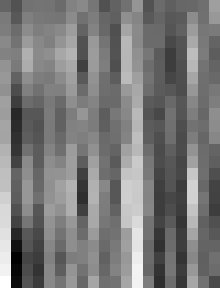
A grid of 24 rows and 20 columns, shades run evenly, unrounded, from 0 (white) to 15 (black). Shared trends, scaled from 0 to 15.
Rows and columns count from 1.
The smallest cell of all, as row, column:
24, 1
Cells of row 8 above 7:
14
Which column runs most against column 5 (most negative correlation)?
20
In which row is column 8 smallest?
10
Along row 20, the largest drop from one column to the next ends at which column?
18
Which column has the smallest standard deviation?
19
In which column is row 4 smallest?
12
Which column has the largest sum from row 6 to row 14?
2
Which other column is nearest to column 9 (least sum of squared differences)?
7
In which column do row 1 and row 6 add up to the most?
16
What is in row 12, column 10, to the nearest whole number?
9
